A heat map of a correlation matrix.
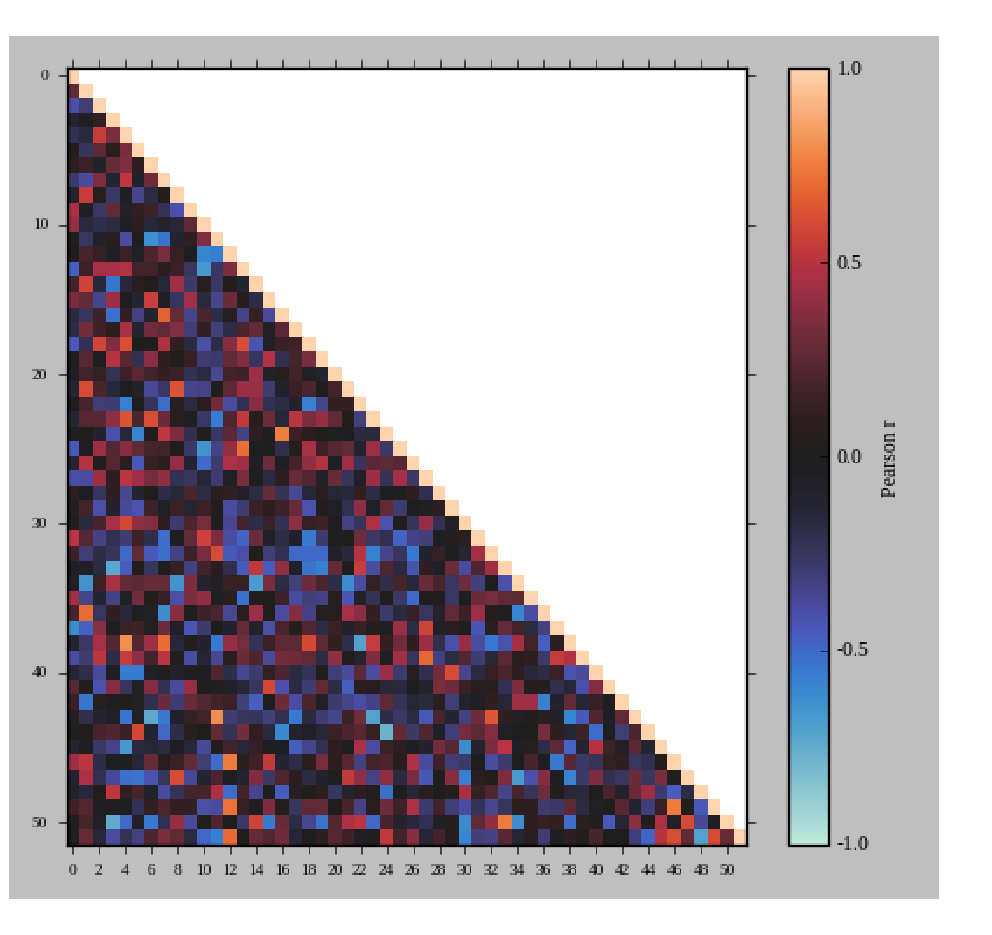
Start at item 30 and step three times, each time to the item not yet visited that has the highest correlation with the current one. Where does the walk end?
7
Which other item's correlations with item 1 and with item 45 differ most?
36
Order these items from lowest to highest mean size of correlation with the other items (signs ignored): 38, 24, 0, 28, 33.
28, 0, 24, 33, 38
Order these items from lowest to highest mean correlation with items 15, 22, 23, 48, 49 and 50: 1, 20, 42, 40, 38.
42, 38, 40, 20, 1
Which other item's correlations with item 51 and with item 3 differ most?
48
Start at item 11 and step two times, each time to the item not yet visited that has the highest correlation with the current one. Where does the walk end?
32
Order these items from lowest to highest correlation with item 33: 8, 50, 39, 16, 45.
8, 39, 16, 45, 50
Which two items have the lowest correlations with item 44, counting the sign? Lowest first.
24, 16
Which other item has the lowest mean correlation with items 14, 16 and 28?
3
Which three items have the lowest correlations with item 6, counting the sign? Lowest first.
43, 11, 50
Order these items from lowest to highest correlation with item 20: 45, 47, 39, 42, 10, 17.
42, 10, 47, 45, 17, 39
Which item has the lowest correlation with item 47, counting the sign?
34
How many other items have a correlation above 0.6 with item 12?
3
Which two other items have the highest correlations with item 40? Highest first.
29, 45
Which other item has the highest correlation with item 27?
39
